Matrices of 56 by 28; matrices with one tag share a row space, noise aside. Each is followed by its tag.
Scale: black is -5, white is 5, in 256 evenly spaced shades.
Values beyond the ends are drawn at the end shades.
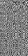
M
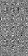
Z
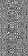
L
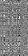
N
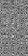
Z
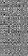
N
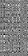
N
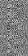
L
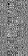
L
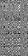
N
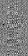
L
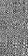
M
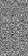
Z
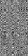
Z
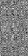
Z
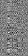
L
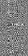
L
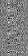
L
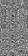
Z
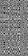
N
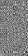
M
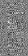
L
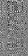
L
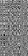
N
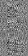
L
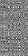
N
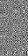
M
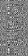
L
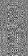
L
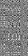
N
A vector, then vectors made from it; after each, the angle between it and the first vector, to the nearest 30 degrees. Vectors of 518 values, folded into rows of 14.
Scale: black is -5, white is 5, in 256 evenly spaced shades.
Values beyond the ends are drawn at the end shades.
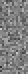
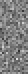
120 degrees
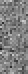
120 degrees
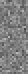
60 degrees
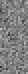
30 degrees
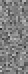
150 degrees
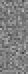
30 degrees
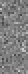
90 degrees
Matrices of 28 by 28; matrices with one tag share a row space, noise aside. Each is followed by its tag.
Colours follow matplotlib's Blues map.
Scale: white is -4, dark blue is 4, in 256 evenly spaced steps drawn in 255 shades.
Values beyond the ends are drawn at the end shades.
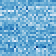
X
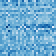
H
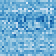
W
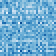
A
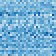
H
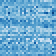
H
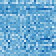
H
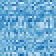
W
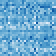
H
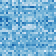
A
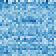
A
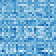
W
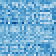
H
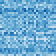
X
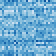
X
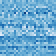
X
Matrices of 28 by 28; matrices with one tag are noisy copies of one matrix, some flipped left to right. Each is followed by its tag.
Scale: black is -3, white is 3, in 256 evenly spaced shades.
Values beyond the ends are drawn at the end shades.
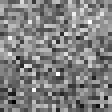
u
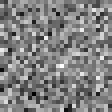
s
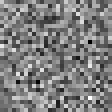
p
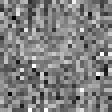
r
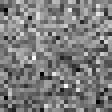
u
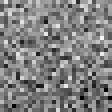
u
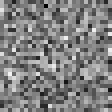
s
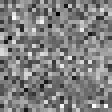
s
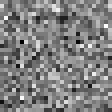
p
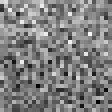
u
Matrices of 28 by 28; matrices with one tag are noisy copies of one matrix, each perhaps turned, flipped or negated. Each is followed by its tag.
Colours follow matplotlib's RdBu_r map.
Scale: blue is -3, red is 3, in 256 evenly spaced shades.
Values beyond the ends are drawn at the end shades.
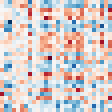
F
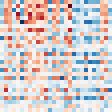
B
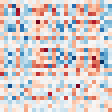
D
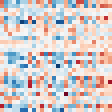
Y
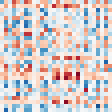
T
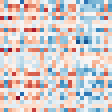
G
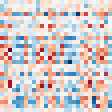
D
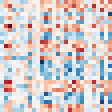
F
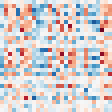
D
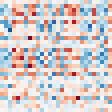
D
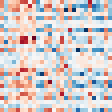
G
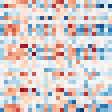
Y
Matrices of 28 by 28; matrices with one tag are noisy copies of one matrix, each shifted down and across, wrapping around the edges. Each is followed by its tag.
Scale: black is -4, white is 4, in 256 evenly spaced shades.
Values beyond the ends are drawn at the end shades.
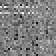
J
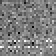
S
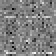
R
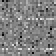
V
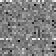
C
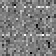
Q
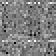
C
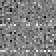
V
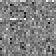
C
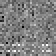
J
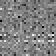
S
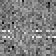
J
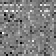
J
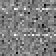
V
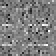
R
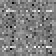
R
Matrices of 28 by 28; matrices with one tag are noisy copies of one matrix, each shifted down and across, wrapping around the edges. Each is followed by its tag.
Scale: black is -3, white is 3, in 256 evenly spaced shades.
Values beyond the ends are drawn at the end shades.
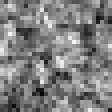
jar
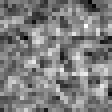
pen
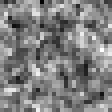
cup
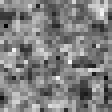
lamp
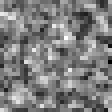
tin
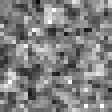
tin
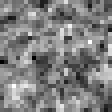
cup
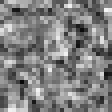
tin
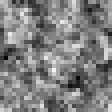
jar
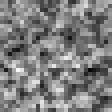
pen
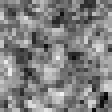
jar
